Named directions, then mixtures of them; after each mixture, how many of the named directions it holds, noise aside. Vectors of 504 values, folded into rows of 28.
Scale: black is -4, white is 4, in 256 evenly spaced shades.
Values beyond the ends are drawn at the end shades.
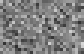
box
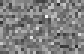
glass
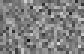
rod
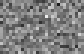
one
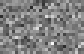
three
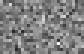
three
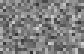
two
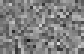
two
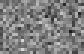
three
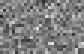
three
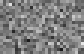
two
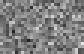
three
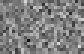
one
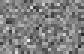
two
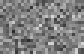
three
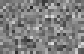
three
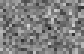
three
